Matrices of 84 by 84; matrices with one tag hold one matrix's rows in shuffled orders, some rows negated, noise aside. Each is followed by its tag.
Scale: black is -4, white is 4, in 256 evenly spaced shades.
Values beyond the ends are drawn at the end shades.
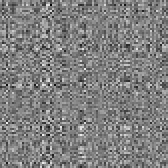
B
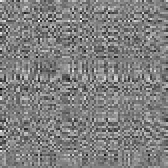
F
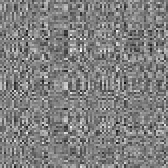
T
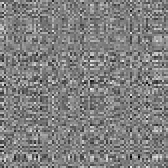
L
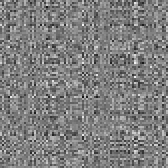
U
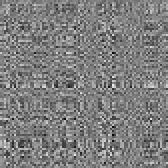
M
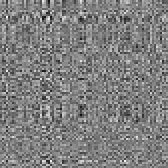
B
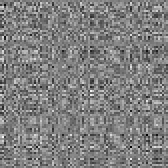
L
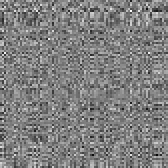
L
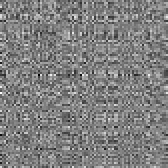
F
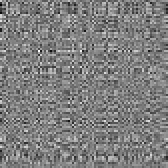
F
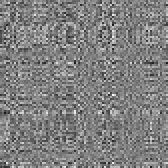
M
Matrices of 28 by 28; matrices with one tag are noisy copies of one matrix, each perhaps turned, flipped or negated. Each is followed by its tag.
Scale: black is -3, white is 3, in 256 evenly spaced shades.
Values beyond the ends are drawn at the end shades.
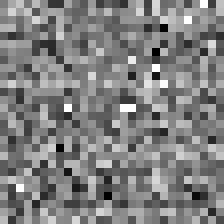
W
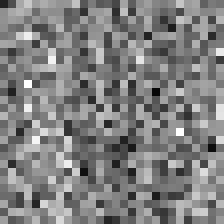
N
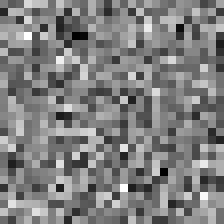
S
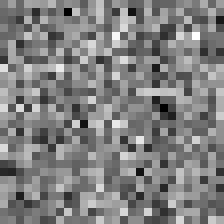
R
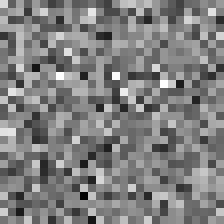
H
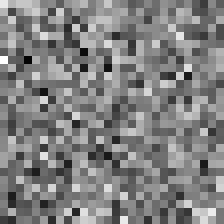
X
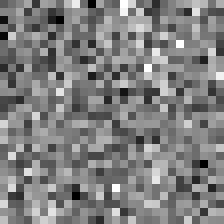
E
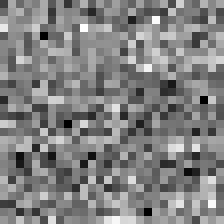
N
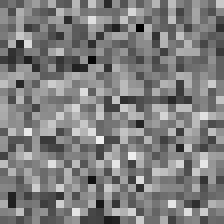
N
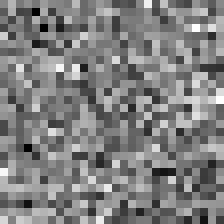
E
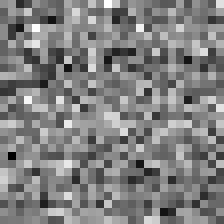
R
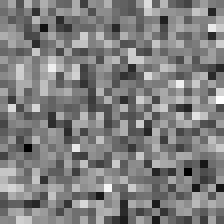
E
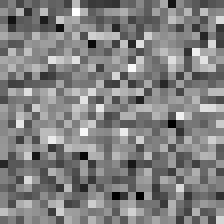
N
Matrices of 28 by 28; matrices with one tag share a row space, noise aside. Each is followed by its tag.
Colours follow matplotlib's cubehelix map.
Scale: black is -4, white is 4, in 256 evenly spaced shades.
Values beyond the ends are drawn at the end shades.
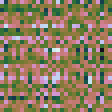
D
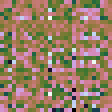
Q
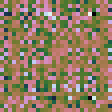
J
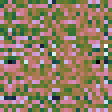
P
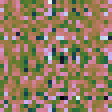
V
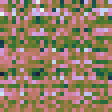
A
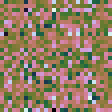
J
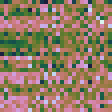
D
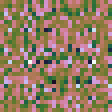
J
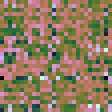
P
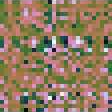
V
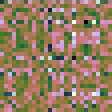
Q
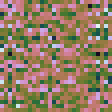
P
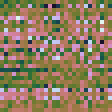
D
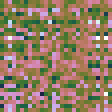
P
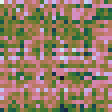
A
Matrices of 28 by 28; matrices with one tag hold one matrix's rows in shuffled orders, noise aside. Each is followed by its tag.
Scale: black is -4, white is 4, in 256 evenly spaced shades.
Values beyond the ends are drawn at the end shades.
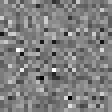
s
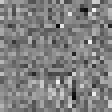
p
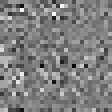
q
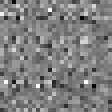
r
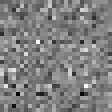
r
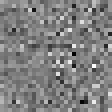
p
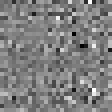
p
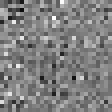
q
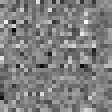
r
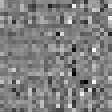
p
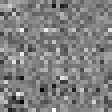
q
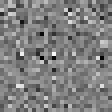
s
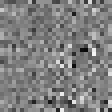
p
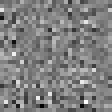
r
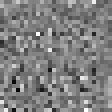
r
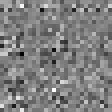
q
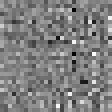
p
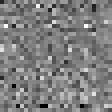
r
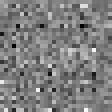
r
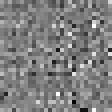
p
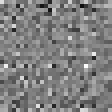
r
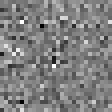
q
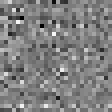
q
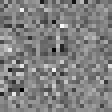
q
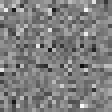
r
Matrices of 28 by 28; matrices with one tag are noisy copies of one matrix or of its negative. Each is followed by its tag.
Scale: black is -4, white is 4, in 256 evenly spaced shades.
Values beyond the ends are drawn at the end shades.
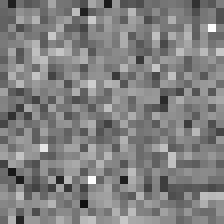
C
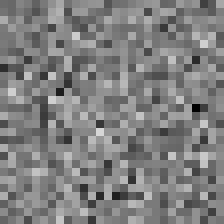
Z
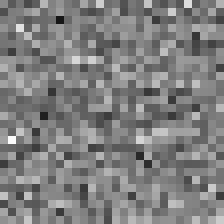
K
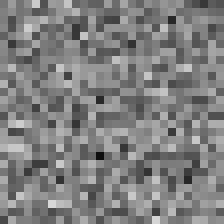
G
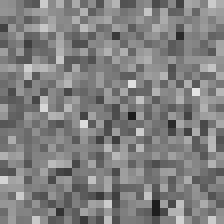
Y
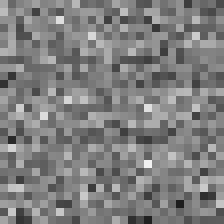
K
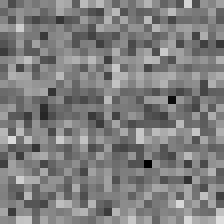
K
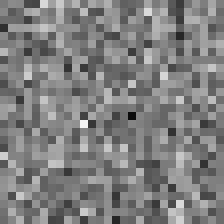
Y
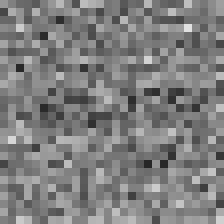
K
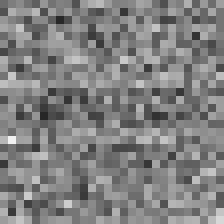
K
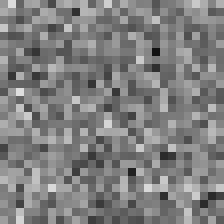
C
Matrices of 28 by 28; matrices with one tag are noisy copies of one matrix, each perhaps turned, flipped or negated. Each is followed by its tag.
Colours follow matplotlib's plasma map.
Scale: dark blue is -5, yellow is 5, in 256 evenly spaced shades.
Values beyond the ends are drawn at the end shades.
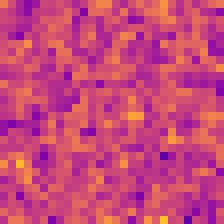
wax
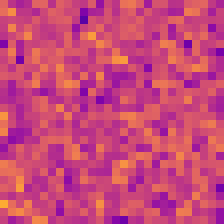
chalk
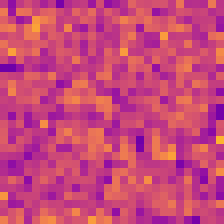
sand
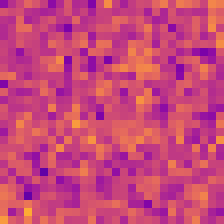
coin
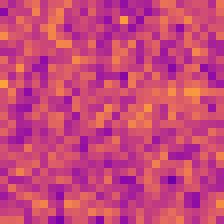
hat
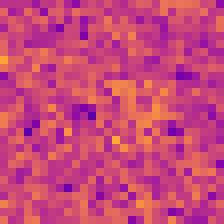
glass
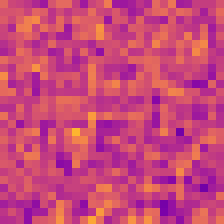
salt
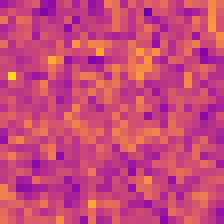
coin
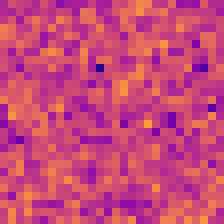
chalk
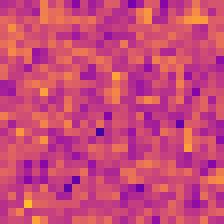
salt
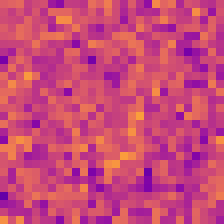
glass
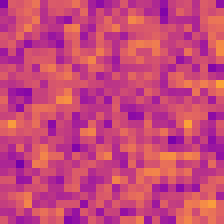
wax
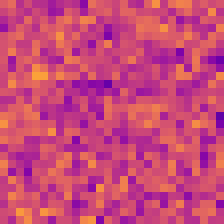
glass
